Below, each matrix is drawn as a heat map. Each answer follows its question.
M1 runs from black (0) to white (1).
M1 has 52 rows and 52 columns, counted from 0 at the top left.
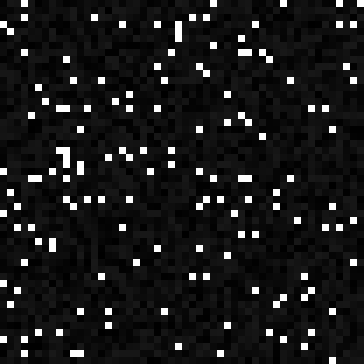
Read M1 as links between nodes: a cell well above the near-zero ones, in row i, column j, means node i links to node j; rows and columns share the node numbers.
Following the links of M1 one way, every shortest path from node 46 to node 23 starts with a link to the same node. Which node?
node 15
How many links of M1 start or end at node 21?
6
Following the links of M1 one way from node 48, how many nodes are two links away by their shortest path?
7
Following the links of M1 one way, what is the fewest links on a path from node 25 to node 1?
2
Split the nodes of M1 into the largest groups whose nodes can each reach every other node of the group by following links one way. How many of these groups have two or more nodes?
1
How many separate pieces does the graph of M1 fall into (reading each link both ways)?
3
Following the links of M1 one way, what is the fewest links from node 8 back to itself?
4
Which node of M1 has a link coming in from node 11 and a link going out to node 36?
node 41
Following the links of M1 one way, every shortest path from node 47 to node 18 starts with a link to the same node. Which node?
node 44
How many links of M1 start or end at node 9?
10
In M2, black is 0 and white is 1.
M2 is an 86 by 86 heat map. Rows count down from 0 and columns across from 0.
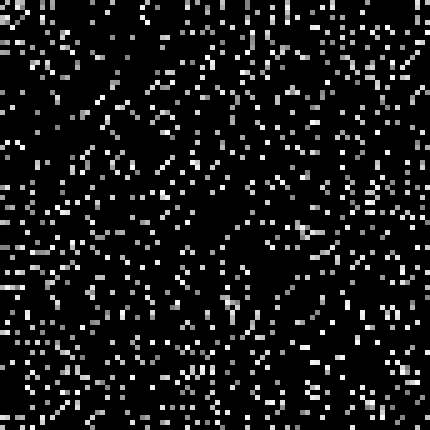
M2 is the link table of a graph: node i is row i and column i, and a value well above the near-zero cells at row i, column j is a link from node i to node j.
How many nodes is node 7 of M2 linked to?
10
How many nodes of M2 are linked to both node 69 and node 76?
4
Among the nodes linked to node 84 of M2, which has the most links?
node 8
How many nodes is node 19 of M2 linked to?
11
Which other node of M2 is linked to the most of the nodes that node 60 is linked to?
node 61
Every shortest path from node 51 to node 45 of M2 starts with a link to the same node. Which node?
node 2
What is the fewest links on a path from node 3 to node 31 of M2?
2
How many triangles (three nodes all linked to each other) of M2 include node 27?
4
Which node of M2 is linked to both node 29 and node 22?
node 0
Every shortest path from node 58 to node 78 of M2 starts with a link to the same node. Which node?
node 33
